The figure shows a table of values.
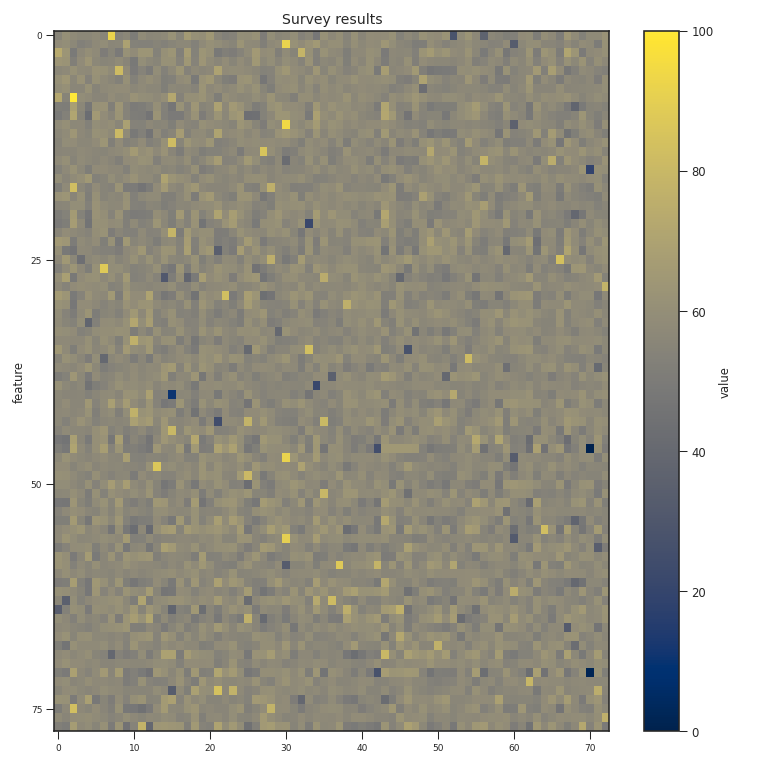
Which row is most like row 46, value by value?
71
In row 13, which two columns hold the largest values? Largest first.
27, 49
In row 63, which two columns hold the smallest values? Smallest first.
1, 25
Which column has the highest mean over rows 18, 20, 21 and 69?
43
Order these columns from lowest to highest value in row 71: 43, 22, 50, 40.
50, 40, 22, 43
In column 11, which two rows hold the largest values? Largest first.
77, 63
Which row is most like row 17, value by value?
75
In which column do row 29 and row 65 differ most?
22
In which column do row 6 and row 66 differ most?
67
